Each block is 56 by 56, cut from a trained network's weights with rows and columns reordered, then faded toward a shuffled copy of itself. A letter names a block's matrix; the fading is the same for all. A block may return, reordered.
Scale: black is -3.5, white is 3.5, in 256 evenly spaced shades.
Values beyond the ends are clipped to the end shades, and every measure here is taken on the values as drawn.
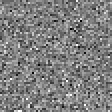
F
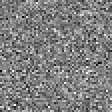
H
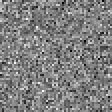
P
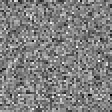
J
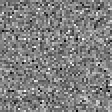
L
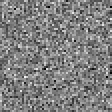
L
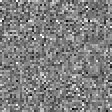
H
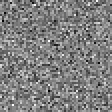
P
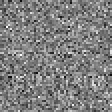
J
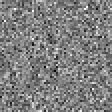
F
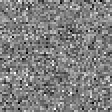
H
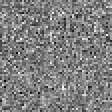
F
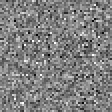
F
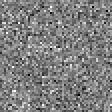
H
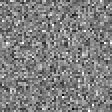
H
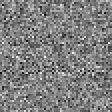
J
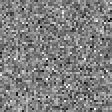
F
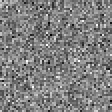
P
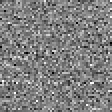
H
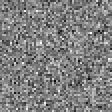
J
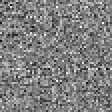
J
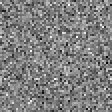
P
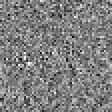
H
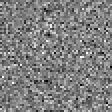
H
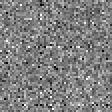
L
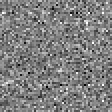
L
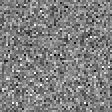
F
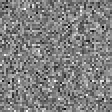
P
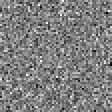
F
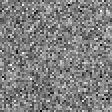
L
